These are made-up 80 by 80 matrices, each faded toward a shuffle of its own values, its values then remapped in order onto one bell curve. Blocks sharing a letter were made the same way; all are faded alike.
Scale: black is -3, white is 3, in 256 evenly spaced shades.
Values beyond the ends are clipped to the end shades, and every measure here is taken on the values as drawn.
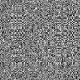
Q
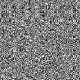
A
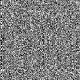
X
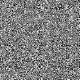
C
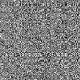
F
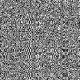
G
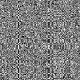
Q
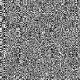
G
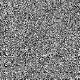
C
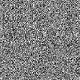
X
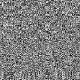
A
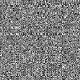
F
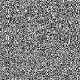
X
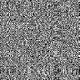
A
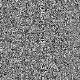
C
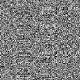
A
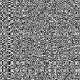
Q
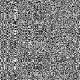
G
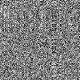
X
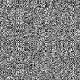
A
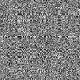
F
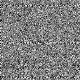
C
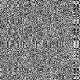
Q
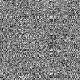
F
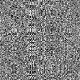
G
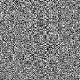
G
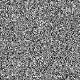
C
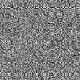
F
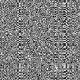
Q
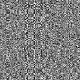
G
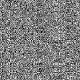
X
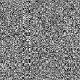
X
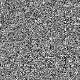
C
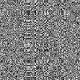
Q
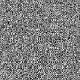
A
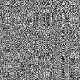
A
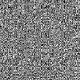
G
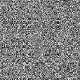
X
